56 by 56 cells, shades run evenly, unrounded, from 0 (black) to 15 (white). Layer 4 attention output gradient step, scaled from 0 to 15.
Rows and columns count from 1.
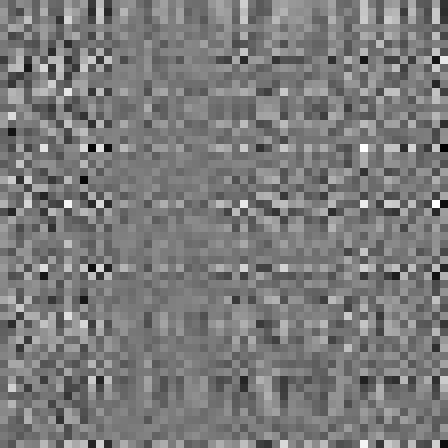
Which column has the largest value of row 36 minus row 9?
4
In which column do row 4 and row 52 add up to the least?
8
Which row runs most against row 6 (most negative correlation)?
40
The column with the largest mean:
46
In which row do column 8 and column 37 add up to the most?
9
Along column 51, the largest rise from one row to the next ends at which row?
35
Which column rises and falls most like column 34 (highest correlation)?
43
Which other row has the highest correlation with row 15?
28
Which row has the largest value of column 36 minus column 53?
56
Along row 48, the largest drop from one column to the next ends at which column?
13
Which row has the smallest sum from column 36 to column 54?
48
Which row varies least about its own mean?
30
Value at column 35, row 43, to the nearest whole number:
4
